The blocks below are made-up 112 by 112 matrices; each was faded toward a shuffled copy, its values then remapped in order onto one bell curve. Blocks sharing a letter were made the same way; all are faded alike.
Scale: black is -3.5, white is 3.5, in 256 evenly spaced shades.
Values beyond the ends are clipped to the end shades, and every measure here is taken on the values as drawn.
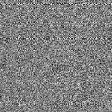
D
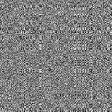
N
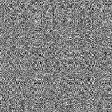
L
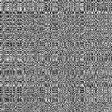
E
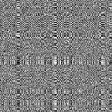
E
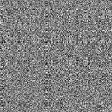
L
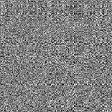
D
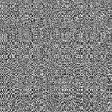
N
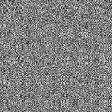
L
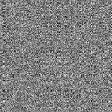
L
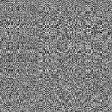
N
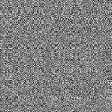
N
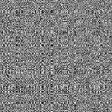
N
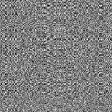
N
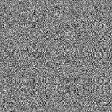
L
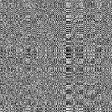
E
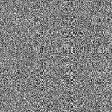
L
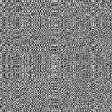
E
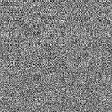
L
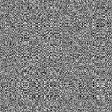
N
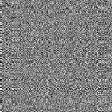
N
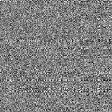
D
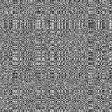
E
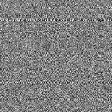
D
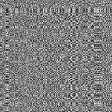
E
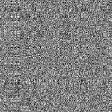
L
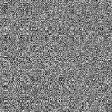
L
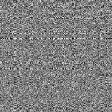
D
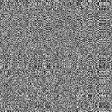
N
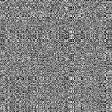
N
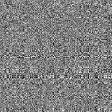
D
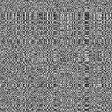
E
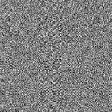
L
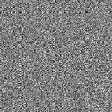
L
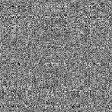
D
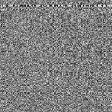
D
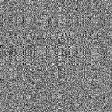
L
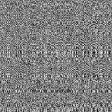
N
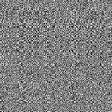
N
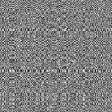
E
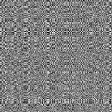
E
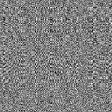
N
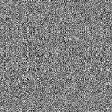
L
